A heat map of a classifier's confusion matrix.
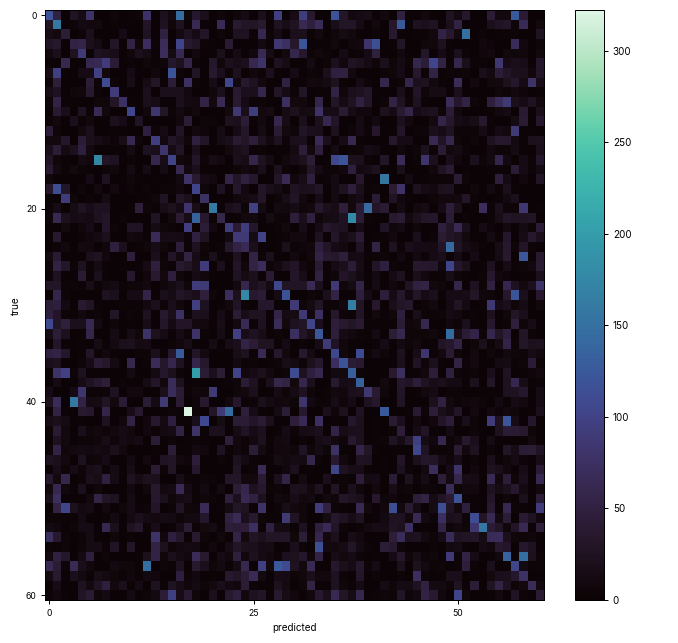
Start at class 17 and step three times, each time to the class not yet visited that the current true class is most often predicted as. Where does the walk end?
24
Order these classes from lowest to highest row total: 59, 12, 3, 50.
12, 59, 50, 3
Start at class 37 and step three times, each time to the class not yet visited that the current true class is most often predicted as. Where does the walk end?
43
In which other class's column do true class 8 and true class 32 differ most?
0
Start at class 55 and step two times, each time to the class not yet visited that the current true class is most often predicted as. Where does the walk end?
49
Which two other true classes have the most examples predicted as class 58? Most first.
56, 25
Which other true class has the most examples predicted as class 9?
40
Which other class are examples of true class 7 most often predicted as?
22
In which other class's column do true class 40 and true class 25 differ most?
3
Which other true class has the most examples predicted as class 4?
39
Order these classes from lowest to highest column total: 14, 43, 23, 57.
14, 57, 43, 23
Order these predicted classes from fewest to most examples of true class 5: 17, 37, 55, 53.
53, 37, 17, 55
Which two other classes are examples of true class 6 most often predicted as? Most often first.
15, 1
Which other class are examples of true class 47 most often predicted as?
35
